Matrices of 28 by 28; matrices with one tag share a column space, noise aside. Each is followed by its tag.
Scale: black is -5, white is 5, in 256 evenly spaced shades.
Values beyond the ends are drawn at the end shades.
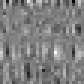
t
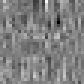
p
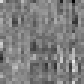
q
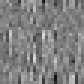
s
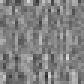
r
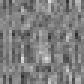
s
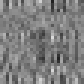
s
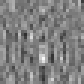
s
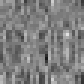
s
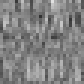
p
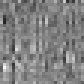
q
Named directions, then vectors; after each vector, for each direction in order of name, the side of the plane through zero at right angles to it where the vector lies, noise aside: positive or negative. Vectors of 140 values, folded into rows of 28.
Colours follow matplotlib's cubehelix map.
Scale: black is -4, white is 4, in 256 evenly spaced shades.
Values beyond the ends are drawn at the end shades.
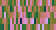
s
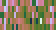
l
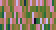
positive, positive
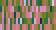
negative, negative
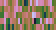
positive, positive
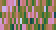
positive, negative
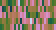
negative, positive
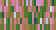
positive, positive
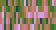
negative, negative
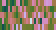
negative, positive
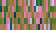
negative, negative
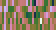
positive, positive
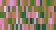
positive, negative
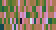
negative, positive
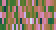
negative, positive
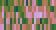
negative, negative
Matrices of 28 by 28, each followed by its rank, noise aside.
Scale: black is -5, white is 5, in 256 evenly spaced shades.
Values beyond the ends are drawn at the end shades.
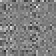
four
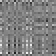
two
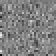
four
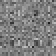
four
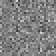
six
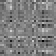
three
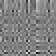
two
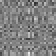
three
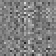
four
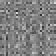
four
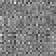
six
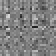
three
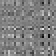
two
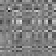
two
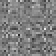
four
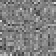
six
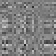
three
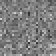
six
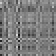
two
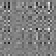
two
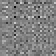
four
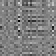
three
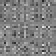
three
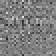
four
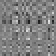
two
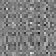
three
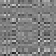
two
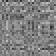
three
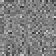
six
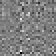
four
